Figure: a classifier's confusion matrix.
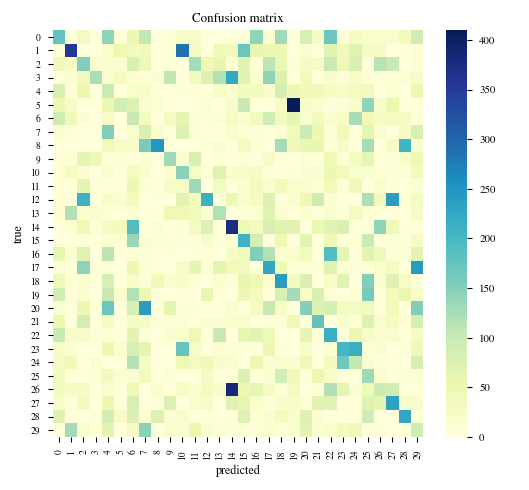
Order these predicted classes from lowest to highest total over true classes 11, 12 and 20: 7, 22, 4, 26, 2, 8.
8, 26, 22, 4, 7, 2
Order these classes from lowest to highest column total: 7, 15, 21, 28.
28, 21, 7, 15
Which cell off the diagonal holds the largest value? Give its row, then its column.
5, 19
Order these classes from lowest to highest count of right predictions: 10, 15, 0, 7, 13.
7, 13, 10, 0, 15
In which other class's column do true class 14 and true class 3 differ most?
6
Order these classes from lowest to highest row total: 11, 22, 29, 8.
11, 29, 22, 8
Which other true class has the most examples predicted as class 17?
3
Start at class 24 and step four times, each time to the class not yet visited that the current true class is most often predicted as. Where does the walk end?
1
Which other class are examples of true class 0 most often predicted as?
22
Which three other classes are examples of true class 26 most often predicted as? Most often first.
14, 22, 27
